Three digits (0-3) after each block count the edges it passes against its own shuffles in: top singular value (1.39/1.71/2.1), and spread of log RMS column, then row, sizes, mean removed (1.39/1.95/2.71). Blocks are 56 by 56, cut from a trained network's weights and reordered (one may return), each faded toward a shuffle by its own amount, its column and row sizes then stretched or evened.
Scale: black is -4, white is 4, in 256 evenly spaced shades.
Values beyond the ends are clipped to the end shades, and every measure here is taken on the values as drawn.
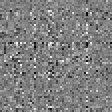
2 2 2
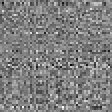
3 1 3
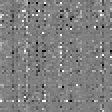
1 2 2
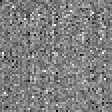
1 0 1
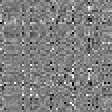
3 2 2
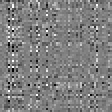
3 3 2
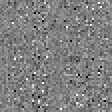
0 2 0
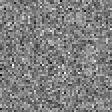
1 1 0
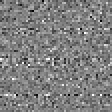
2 0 2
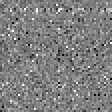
1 0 1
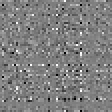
2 2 3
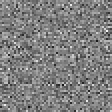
2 0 1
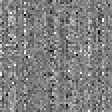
2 2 0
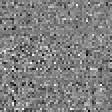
1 1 3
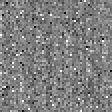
0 0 0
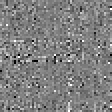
1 2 2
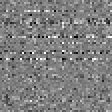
2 1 3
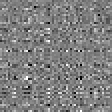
3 2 3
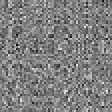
3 2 0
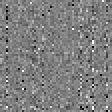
1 2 0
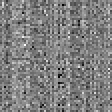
3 1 2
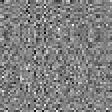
3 2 1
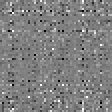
1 2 3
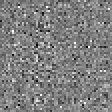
2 1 1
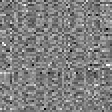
3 0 2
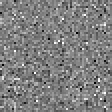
0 1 0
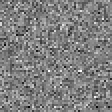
1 0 1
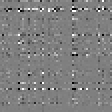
3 2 3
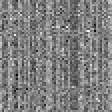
3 0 0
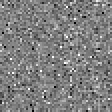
1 0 0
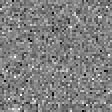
1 0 0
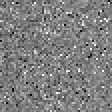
0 0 0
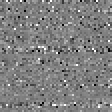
0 0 3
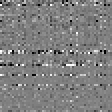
2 2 3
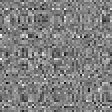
3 1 2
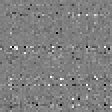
1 1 2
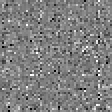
1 2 1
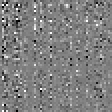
1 3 2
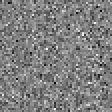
1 1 0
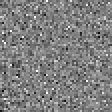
1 0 0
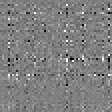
2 2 2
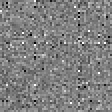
1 1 1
